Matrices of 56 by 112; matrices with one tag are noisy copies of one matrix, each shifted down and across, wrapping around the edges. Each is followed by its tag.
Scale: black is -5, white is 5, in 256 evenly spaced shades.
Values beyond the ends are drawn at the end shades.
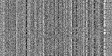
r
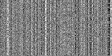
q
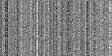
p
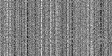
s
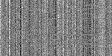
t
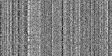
r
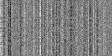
p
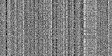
r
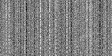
s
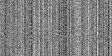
t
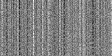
s
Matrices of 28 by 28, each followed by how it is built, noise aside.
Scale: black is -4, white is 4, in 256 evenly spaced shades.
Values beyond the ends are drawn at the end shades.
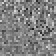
upper triangular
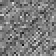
Hankel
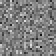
uneven columns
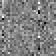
uneven columns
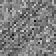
Hankel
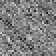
Toeplitz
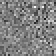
upper triangular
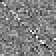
diagonal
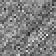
Hankel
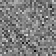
Toeplitz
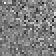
upper triangular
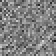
Hankel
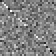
diagonal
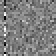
uneven columns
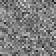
Toeplitz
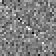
diagonal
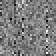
uneven columns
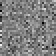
uneven columns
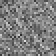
Toeplitz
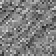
Hankel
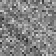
Toeplitz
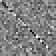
diagonal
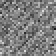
Hankel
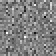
uneven columns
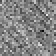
Toeplitz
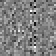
uneven columns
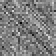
Toeplitz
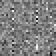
uneven columns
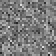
Toeplitz
